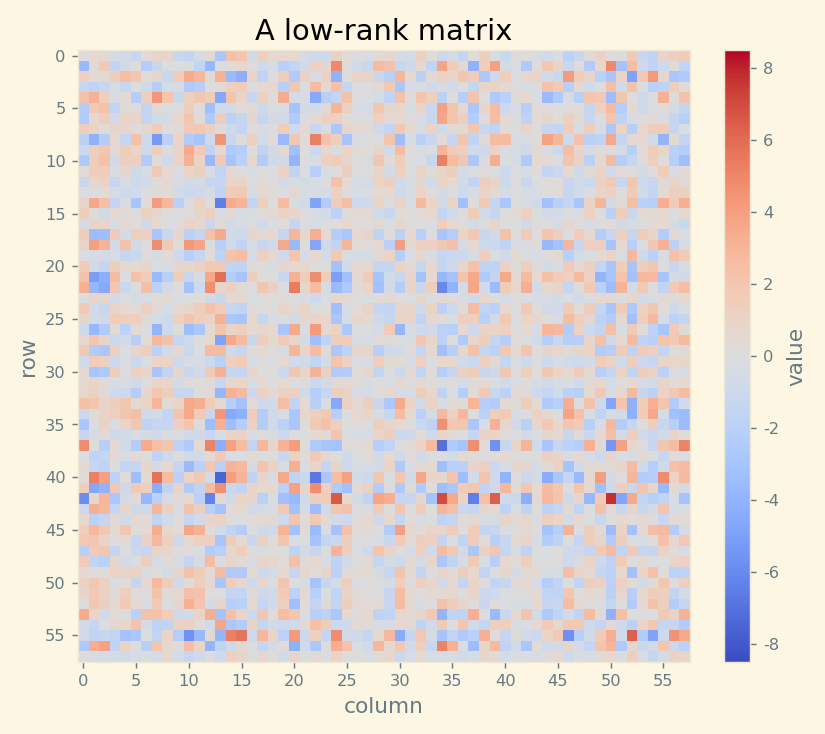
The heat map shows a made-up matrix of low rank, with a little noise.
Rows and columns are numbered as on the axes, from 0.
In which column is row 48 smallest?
34
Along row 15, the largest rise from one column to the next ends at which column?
51
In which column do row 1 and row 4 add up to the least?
13
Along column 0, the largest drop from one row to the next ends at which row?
42
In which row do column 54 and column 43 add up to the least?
55
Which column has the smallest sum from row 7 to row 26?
24
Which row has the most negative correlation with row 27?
54
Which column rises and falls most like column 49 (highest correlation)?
32
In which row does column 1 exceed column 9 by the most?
40
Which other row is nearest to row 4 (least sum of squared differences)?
46
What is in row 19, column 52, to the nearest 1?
3
